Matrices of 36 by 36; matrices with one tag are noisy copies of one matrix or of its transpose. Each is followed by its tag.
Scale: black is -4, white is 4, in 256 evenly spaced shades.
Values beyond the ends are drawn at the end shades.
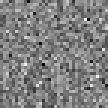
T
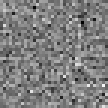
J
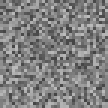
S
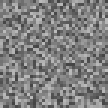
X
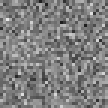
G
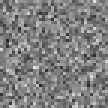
S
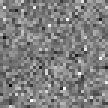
G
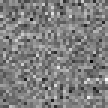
G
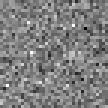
T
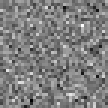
S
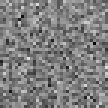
T
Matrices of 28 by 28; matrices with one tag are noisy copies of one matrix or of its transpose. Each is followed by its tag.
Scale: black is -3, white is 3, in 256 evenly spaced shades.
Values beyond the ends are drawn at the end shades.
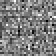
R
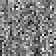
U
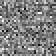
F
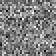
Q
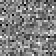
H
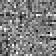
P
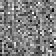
U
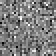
P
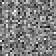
Q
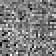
P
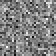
F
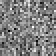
P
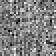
P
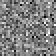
F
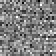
H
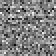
Q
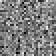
H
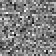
U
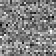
H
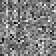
Q
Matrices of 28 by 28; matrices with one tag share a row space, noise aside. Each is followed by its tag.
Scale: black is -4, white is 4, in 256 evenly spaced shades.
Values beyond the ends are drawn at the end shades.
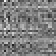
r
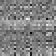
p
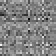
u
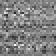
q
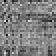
r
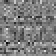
q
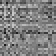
r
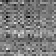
q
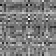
u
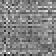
r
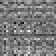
q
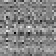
q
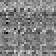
q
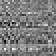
r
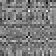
u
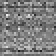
q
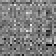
p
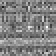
u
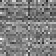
u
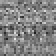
q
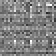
p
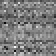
q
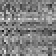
r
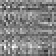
r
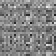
p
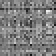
p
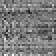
r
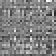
p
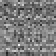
q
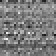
q
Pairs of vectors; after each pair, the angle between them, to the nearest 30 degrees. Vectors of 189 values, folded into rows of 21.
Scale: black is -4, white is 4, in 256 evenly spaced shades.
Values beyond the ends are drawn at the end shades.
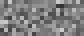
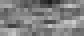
90 degrees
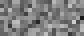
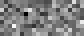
60 degrees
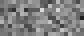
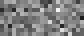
30 degrees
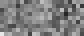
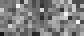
150 degrees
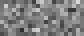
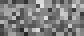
30 degrees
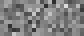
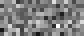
120 degrees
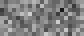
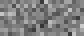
90 degrees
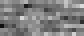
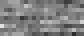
150 degrees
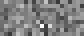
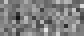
120 degrees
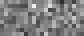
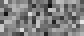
150 degrees
